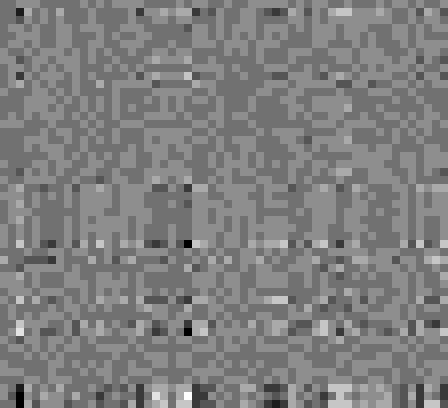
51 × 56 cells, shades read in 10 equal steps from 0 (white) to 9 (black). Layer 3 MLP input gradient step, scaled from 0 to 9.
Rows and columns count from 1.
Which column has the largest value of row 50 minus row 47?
3
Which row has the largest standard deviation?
51
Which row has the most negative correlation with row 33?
13
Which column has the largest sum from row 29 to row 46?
24
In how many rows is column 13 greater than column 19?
15
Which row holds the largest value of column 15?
33
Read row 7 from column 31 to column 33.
4 5 4
